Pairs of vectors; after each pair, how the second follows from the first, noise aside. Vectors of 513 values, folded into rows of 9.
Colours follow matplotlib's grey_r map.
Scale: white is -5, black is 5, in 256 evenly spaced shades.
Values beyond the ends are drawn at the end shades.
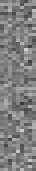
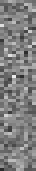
wrapped around.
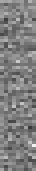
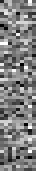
reversed, negated, scaled up.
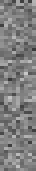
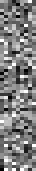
reversed, negated, scaled up.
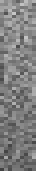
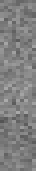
wrapped around, negated, shrunk.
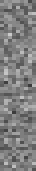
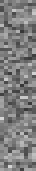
wrapped around.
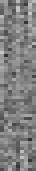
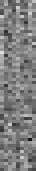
copied.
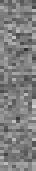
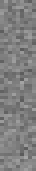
wrapped around, negated, shrunk.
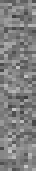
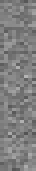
shrunk.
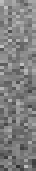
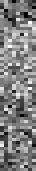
wrapped around, scaled up.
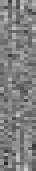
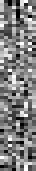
reversed, negated, scaled up.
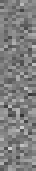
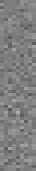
shrunk.
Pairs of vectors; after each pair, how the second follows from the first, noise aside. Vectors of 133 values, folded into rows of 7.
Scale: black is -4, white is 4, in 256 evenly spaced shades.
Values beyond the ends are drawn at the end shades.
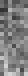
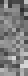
reversed, negated.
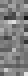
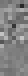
reversed, negated, partly zeroed.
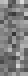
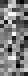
negated, scaled up.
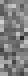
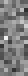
reversed, negated.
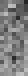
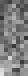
reversed, negated.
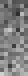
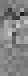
wrapped around, negated, partly zeroed.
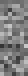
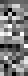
scaled up.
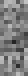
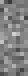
reversed, negated, partly zeroed.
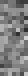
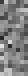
reversed, negated.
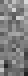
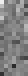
reversed, negated, partly zeroed.
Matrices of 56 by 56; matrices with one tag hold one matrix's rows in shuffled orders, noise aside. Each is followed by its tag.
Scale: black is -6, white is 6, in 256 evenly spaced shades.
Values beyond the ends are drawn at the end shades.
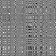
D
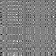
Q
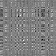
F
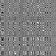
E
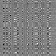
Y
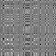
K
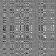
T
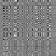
Y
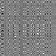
E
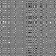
D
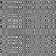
Q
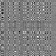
E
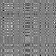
K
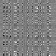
Y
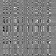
Y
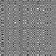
E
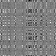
D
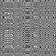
K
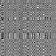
E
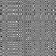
Q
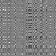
D
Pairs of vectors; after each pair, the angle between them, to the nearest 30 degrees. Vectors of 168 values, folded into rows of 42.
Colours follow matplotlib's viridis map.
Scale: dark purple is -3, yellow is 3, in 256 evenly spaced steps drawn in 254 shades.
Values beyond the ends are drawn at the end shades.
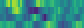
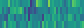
60 degrees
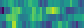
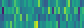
90 degrees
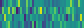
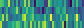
120 degrees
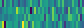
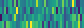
60 degrees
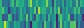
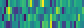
90 degrees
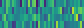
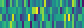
120 degrees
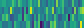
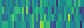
150 degrees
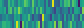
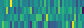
120 degrees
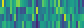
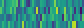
60 degrees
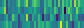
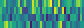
60 degrees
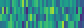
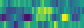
90 degrees
